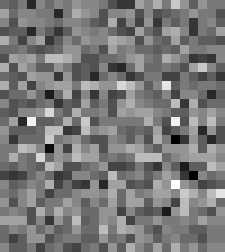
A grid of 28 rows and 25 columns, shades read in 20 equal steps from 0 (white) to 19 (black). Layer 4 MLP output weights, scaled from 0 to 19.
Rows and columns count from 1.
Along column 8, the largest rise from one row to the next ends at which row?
15
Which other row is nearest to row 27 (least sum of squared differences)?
26
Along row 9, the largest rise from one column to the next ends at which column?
7
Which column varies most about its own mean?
20
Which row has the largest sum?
9
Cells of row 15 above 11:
11
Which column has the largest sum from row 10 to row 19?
21
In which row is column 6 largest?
17
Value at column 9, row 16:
8
